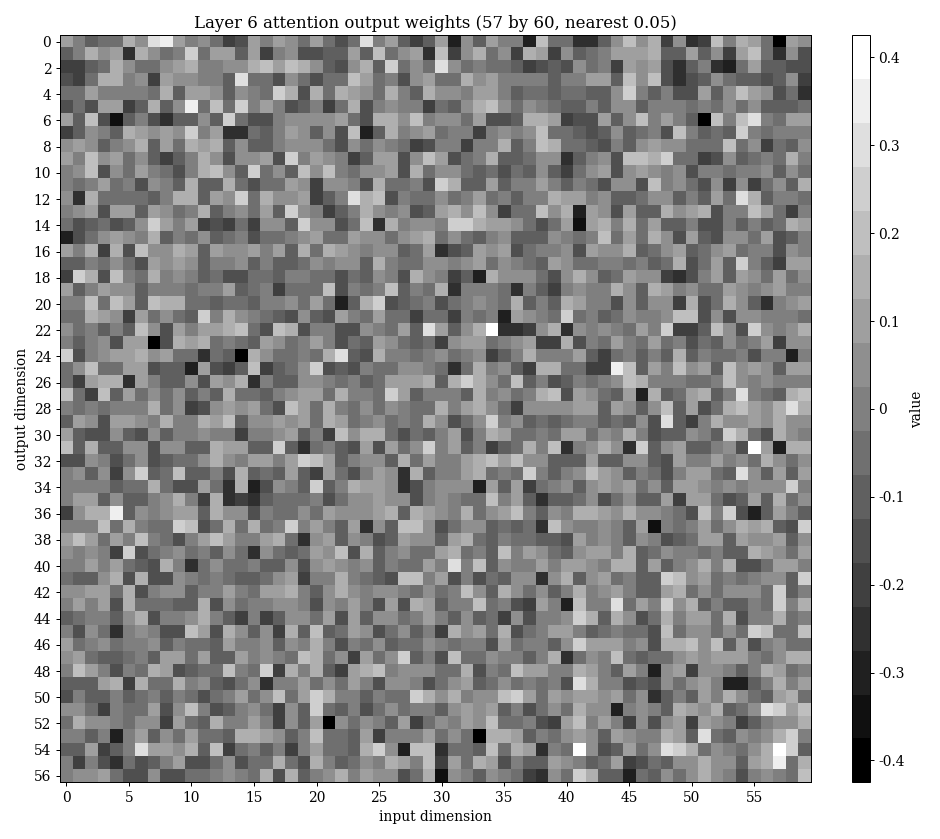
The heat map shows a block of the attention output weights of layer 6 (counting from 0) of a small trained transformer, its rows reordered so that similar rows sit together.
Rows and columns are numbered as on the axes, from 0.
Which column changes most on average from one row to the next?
4
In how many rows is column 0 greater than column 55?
14
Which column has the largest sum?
59
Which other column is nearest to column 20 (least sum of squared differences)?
56
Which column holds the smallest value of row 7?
24
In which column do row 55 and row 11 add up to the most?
57
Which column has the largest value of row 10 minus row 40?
19
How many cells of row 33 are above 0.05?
17
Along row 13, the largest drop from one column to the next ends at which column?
41
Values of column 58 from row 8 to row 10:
-0.1 0.15 0.05
